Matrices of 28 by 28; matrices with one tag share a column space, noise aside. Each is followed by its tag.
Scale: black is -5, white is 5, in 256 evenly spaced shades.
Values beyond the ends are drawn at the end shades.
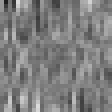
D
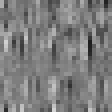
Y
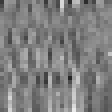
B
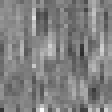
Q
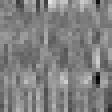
B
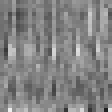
Q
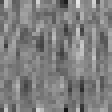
Y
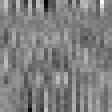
B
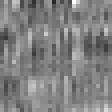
Y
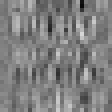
D
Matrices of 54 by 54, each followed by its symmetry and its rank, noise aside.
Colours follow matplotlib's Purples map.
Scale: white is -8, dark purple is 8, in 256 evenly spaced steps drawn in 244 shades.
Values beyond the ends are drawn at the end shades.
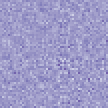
antisymmetric, rank six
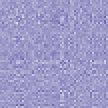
symmetric, rank six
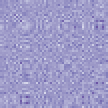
symmetric, rank four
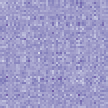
no symmetry, rank six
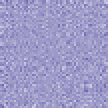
antisymmetric, rank six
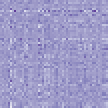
no symmetry, rank four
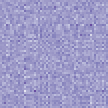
antisymmetric, rank six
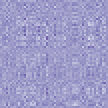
no symmetry, rank four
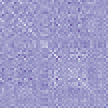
symmetric, rank five
